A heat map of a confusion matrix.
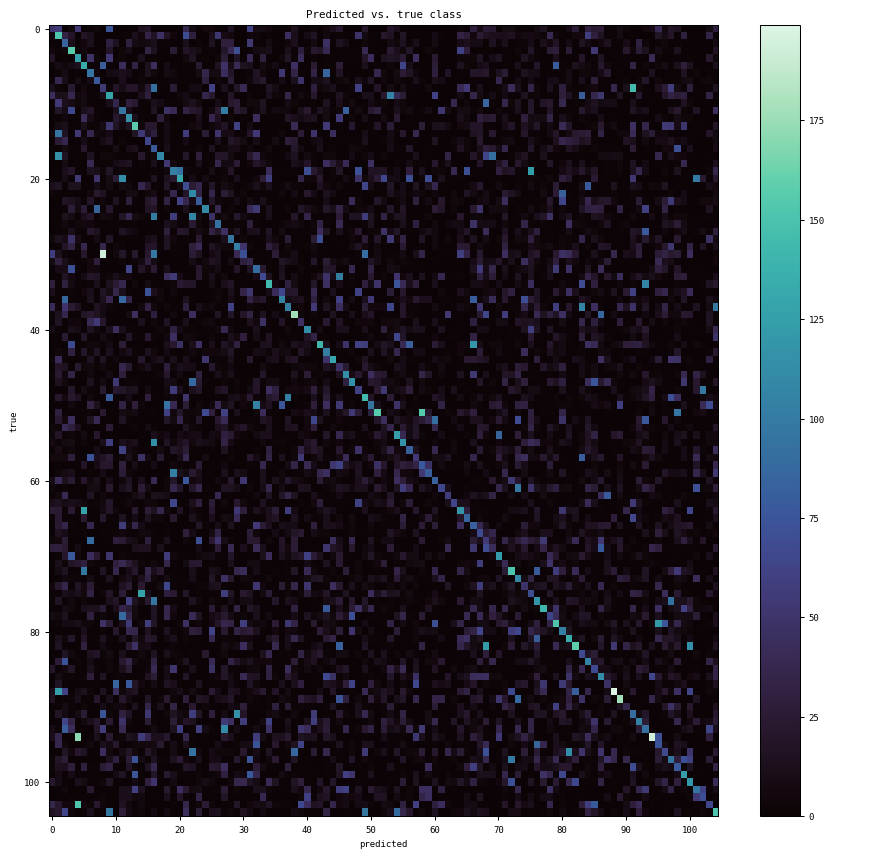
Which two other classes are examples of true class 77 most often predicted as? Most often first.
43, 99
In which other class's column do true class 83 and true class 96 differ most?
81
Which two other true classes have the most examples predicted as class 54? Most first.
104, 34
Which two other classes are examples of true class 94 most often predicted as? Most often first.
4, 95
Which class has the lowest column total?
63
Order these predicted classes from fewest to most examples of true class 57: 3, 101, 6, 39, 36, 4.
4, 36, 3, 101, 39, 6
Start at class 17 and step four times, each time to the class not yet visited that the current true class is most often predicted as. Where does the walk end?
2
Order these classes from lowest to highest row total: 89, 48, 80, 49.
48, 49, 80, 89
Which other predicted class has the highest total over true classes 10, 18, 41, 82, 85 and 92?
68
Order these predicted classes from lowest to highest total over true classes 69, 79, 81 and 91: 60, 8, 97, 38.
97, 60, 38, 8
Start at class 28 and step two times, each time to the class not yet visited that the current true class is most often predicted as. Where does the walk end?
66
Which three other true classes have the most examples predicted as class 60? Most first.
52, 79, 9
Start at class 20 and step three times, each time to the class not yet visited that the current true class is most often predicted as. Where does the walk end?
93
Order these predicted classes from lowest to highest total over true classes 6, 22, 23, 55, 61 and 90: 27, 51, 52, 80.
52, 51, 27, 80
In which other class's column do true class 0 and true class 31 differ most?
9
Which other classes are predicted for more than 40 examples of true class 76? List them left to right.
12, 16, 97
